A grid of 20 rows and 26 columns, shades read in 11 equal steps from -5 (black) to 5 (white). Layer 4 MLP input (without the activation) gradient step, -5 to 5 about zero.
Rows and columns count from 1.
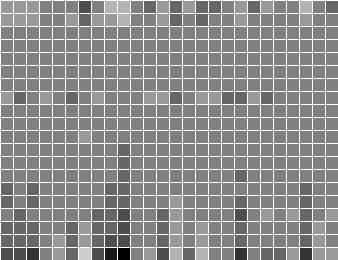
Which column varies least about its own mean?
11
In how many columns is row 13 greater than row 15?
4
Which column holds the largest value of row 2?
10
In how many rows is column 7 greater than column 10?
10
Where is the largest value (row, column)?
20, 7
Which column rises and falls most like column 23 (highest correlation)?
26
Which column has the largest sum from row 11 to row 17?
14
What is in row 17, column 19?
-2
